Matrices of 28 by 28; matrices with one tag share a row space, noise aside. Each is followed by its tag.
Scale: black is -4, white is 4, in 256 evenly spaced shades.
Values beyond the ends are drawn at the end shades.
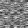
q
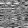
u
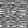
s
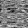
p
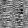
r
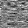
p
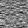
s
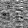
r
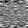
q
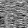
s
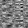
r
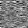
s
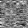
s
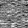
u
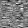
r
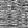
u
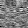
s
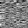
s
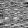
q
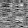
r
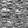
r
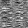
r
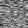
q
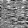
p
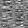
r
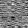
u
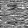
p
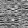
u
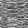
p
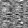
r
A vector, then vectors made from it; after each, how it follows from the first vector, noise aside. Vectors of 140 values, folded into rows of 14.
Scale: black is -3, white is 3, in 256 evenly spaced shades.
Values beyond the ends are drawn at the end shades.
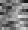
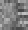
wrapped around, negated, shrunk.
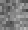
shrunk.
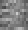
wrapped around, negated, shrunk.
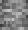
wrapped around, negated, shrunk.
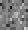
partly zeroed.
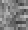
wrapped around, negated, shrunk.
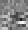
wrapped around, negated, partly zeroed.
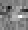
partly zeroed.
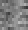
wrapped around, shrunk.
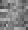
wrapped around, negated, shrunk.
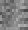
wrapped around, shrunk.
